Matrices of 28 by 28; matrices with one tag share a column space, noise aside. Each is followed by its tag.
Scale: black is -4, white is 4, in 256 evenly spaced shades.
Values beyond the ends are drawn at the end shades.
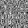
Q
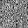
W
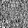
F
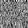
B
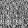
Q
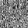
W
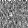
B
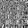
Q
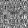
Q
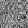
Q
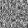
W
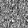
W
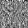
B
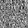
W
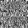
B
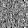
F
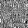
F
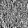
F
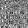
Q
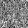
F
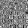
Q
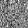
W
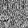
W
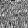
B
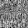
F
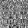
Q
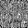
F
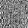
Q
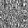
W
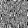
B
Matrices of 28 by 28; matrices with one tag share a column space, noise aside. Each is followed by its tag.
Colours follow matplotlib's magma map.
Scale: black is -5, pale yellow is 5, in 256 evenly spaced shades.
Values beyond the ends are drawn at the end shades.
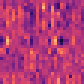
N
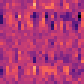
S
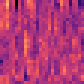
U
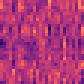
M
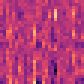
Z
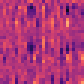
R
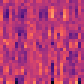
Z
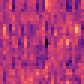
M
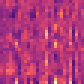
Z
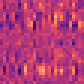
S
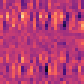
S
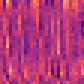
U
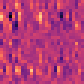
S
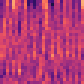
U
